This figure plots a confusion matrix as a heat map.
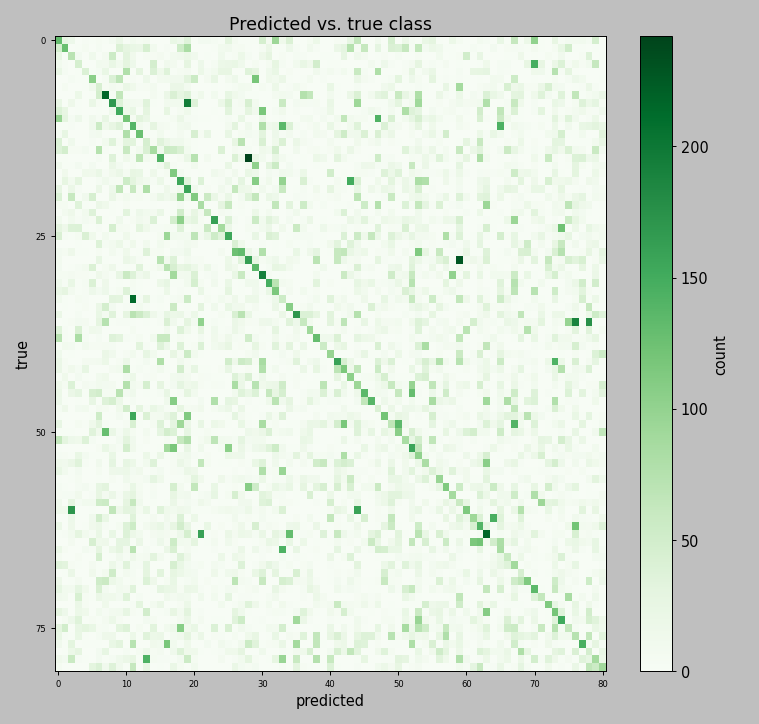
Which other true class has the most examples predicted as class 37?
7
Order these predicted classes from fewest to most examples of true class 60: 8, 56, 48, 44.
48, 56, 8, 44
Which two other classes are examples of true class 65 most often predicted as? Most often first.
33, 11
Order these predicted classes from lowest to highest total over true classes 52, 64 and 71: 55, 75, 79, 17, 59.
55, 79, 59, 75, 17
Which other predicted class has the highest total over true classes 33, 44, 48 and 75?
11
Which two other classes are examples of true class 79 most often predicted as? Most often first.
13, 33
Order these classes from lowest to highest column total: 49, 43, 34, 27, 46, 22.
22, 46, 34, 43, 27, 49
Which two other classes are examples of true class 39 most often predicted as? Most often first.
54, 63
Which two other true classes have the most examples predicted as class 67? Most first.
49, 23
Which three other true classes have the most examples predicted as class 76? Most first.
36, 62, 7
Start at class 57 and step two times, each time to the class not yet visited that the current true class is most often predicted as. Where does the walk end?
59
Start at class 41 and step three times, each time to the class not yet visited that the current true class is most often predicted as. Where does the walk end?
21
